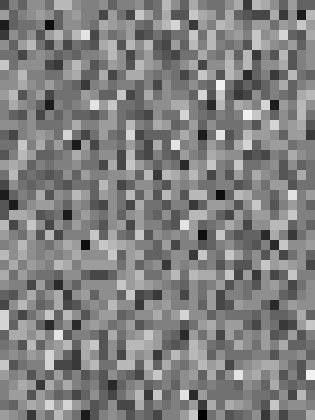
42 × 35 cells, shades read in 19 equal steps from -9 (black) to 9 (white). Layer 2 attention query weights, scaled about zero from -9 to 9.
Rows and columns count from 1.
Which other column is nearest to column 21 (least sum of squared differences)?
34
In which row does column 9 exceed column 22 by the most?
26
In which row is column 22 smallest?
40
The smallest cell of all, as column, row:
23, 42
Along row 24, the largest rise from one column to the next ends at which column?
31
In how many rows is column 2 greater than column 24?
18
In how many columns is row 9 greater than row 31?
12
